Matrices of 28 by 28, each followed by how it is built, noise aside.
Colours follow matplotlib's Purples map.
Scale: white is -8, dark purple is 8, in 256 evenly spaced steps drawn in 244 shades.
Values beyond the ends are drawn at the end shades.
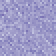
Toeplitz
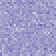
uneven rows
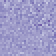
upper triangular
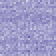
blocks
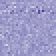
uneven rows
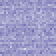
blocks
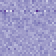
uneven rows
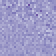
upper triangular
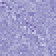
banded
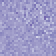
upper triangular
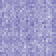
blocks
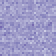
blocks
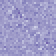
banded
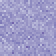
Toeplitz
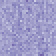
blocks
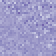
upper triangular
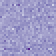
uneven rows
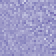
upper triangular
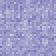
blocks
